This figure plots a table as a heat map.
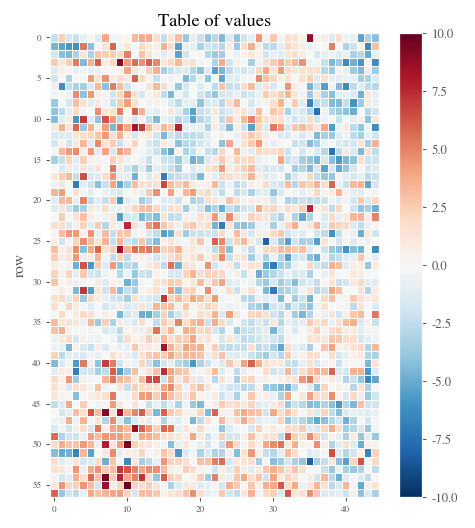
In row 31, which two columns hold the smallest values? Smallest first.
30, 5
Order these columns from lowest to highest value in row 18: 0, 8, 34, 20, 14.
0, 20, 14, 34, 8
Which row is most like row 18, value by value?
41
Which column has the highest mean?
8
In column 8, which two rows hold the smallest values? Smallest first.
11, 35
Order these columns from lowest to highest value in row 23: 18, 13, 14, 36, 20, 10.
20, 18, 36, 13, 14, 10
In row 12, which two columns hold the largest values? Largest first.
7, 9
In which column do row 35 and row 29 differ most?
17
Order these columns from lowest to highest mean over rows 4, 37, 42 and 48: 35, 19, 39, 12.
19, 39, 35, 12
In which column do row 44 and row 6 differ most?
35
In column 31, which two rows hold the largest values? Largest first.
55, 50
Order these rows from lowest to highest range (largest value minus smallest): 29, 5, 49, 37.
37, 29, 49, 5
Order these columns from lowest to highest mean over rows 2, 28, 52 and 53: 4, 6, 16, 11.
11, 4, 16, 6
